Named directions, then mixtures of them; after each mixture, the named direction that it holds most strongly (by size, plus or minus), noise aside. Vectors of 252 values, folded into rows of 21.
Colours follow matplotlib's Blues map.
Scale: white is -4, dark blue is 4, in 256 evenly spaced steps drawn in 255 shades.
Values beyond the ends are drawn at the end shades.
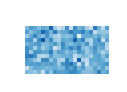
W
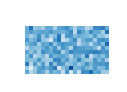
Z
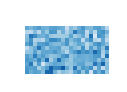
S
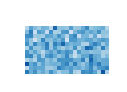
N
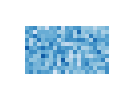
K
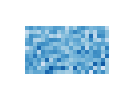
S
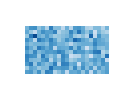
K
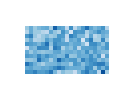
N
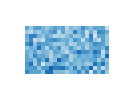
S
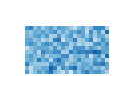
Z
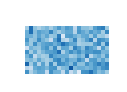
Z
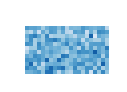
S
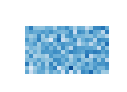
Z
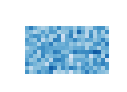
Z
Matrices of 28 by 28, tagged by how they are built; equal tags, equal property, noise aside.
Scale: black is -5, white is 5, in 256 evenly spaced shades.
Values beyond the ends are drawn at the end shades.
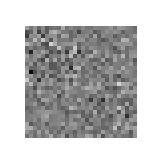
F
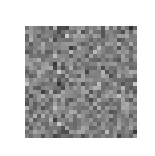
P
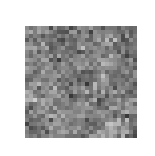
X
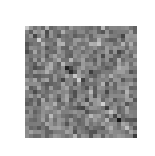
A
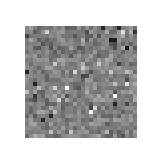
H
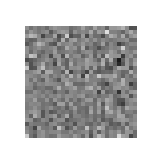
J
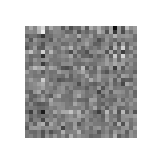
J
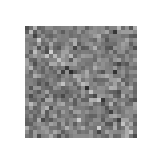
A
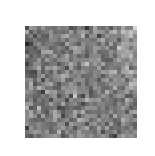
X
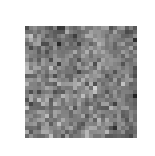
X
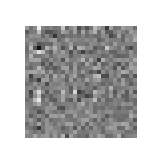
J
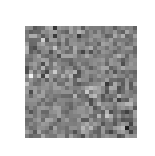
F
